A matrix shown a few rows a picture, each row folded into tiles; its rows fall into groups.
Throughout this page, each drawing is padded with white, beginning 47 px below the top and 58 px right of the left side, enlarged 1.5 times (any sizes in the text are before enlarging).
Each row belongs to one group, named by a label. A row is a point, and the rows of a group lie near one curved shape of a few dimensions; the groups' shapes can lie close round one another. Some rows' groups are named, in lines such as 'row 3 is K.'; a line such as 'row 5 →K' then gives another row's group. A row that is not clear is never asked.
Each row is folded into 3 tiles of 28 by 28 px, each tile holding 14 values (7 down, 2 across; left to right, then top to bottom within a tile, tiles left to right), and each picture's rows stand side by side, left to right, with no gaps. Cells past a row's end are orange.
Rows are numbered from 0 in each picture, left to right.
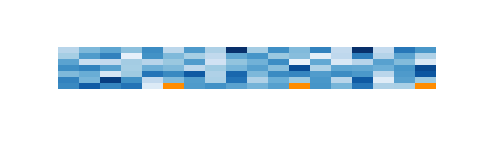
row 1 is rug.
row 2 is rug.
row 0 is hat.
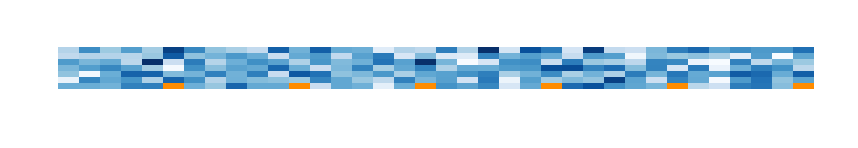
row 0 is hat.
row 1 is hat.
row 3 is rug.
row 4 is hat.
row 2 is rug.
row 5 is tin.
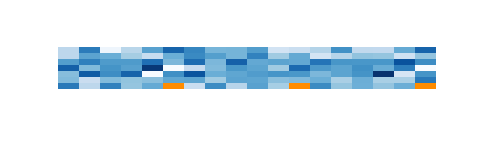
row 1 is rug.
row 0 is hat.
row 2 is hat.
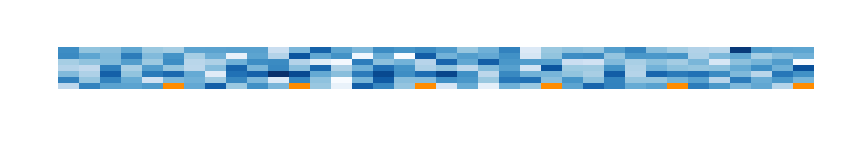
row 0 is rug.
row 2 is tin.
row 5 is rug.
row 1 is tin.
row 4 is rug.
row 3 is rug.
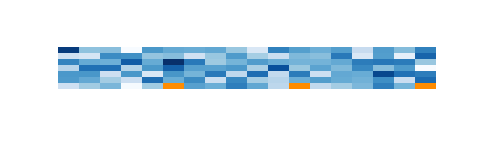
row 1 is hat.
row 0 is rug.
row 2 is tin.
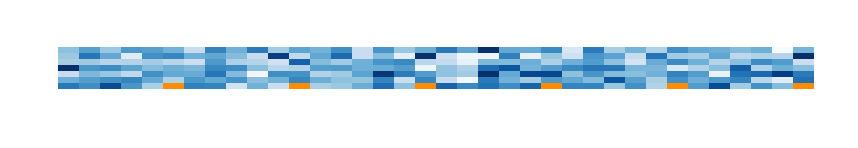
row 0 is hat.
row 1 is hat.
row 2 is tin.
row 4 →hat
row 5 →tin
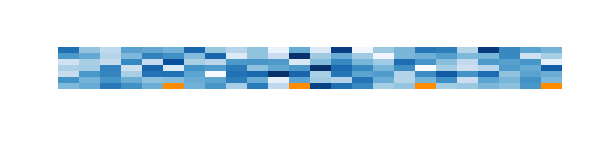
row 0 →rug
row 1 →tin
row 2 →hat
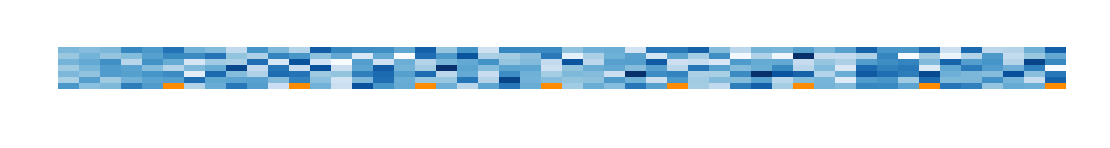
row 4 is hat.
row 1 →rug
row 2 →tin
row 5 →tin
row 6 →tin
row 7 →hat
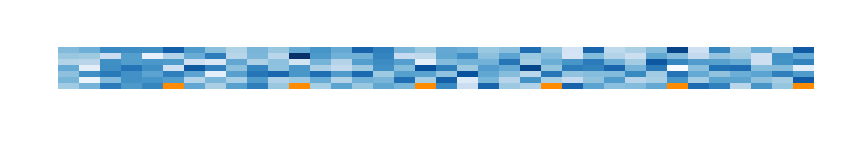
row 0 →tin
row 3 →hat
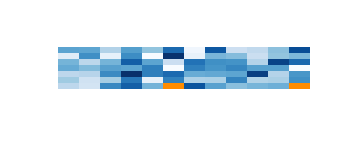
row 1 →hat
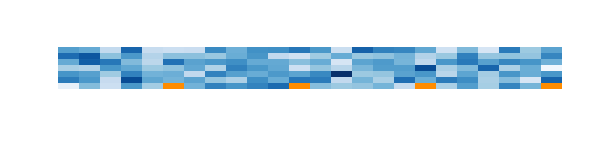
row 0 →rug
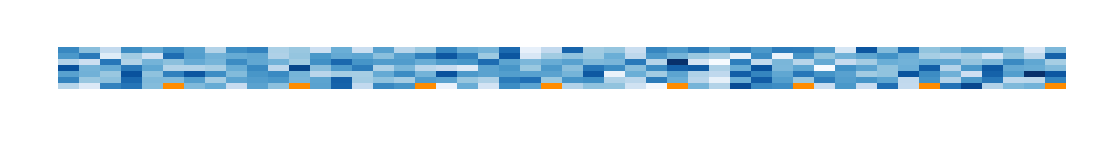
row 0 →tin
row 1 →rug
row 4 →rug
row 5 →tin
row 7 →tin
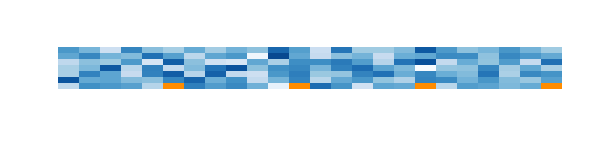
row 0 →rug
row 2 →hat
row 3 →rug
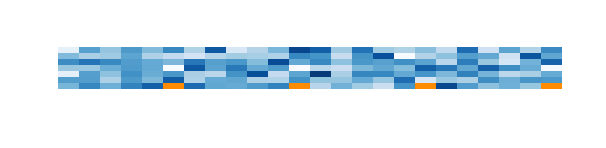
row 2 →rug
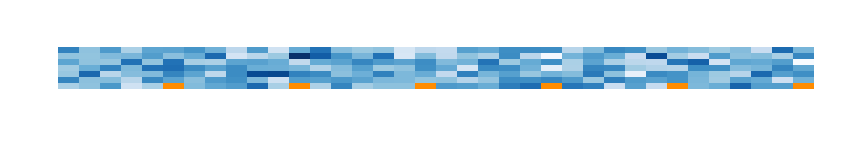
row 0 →rug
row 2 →rug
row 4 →hat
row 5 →hat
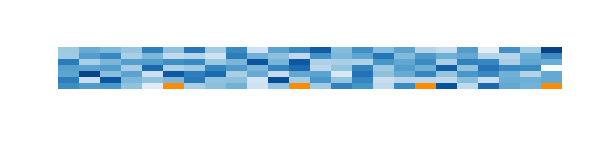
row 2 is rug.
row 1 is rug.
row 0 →hat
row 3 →hat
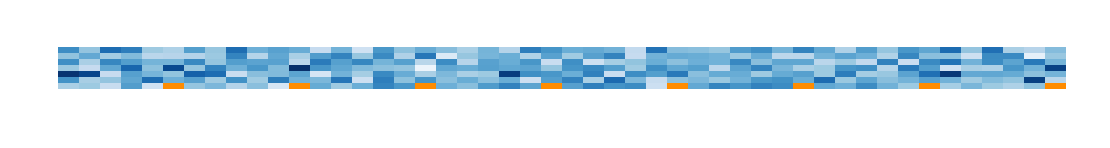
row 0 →rug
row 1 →rug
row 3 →hat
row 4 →hat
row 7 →rug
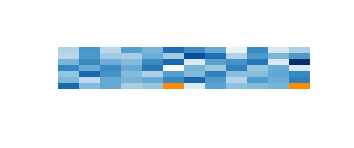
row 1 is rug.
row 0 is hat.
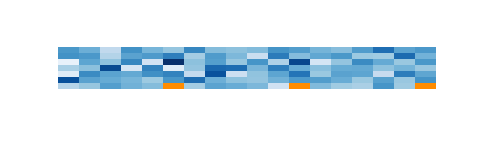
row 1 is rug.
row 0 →rug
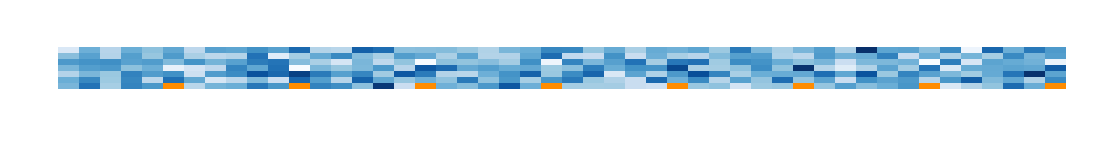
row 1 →tin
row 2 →rug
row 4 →rug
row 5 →rug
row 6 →rug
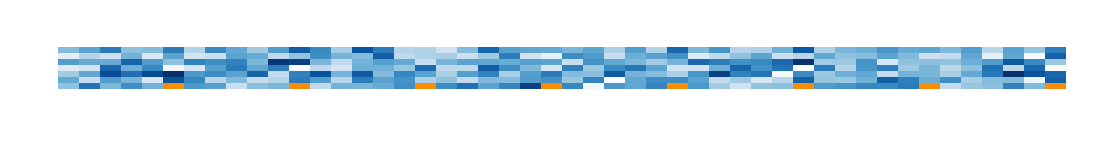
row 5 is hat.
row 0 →tin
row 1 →hat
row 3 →tin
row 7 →tin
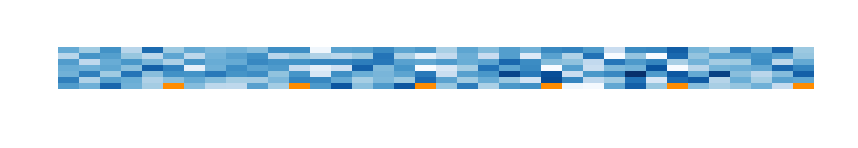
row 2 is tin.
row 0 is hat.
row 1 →hat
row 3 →tin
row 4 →tin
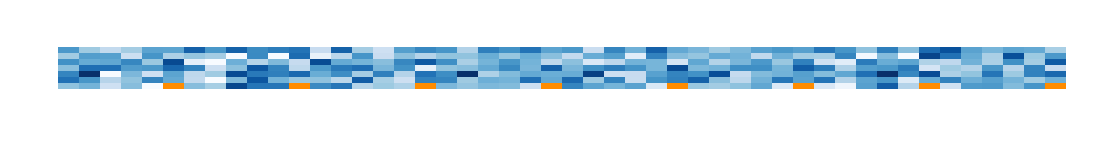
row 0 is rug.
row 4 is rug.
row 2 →hat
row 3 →rug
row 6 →tin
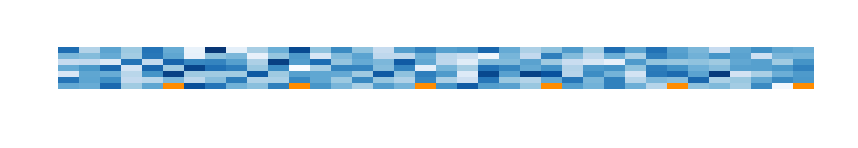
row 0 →rug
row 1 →hat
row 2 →hat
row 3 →tin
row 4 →rug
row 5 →rug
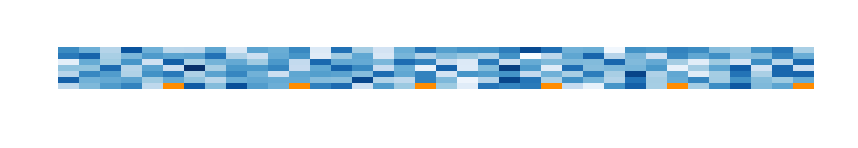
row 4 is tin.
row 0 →rug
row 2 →hat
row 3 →tin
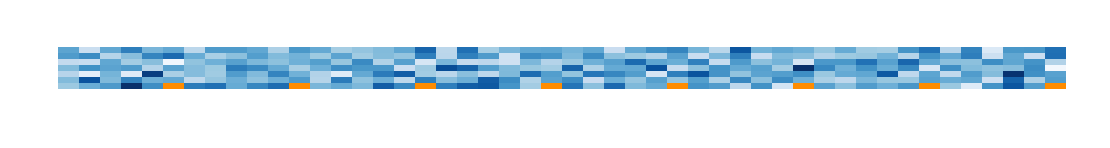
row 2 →hat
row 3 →hat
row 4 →hat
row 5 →rug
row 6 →hat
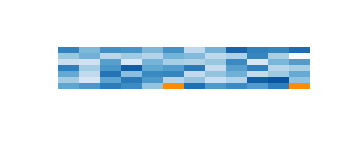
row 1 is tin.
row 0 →tin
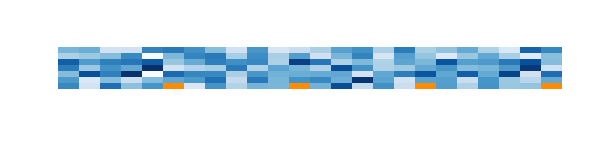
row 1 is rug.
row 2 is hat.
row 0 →hat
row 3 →hat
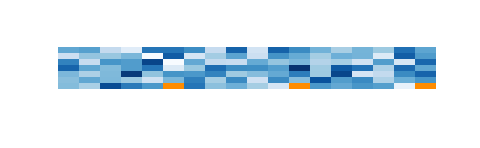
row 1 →rug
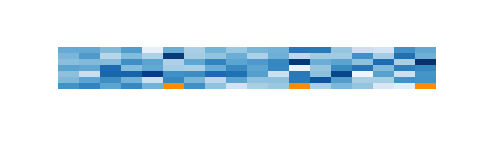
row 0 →tin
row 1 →hat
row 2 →rug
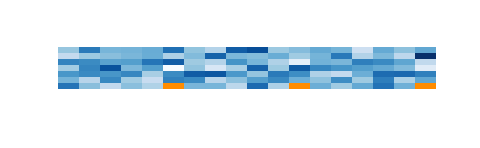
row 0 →hat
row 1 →rug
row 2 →tin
